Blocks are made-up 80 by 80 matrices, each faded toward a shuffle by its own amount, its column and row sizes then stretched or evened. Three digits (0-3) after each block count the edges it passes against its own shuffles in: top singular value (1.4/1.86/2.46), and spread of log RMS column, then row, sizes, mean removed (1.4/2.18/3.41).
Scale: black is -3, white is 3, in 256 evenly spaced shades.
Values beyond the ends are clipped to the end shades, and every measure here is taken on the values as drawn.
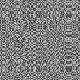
3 1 0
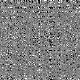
1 2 2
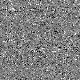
0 0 1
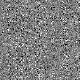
0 2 1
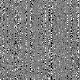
2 3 0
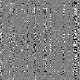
2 3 2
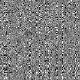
2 2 1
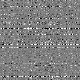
2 1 3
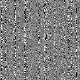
1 3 0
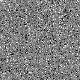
1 1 0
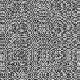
3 0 1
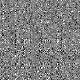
2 2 1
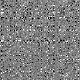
2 2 2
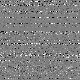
0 0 3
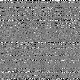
2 0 3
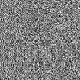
2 0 0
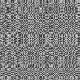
3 1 2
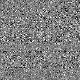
0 1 2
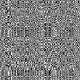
3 2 1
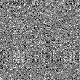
2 0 1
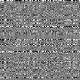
3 1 3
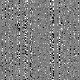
2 3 0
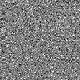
2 0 0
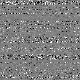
0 0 3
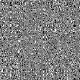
1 2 1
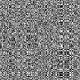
3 2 1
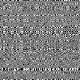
3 0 3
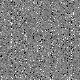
0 2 0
